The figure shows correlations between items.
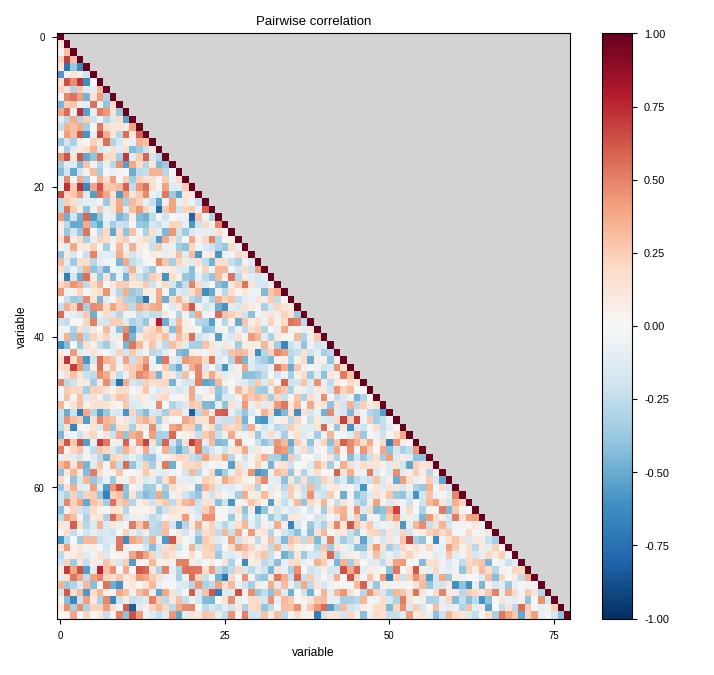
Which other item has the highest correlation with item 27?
74
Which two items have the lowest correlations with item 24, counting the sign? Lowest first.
20, 74
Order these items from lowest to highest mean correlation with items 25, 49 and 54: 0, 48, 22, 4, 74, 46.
22, 4, 48, 74, 46, 0
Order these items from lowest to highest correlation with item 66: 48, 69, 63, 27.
63, 69, 48, 27
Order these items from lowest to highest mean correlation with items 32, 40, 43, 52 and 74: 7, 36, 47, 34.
34, 36, 47, 7
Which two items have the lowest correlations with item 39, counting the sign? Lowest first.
77, 11
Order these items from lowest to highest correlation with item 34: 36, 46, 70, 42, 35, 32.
70, 35, 36, 32, 42, 46
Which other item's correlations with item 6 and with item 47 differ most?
71
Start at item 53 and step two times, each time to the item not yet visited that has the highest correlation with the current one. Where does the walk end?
17
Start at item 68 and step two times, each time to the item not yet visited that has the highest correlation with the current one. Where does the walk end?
60
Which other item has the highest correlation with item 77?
11
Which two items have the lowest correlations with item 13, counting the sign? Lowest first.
35, 4
